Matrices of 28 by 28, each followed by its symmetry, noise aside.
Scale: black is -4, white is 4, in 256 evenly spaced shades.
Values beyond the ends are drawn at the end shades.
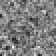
symmetric across the other diagonal.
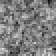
antisymmetric.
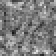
same after a half turn.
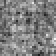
antisymmetric.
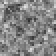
symmetric.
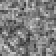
symmetric across the other diagonal.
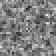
same after a half turn.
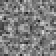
mirrored top to bottom.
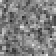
no symmetry.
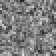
antisymmetric.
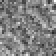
symmetric across the other diagonal.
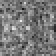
mirrored top to bottom.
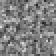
antisymmetric.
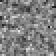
no symmetry.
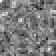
symmetric.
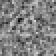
symmetric.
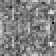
mirrored top to bottom.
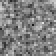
no symmetry.
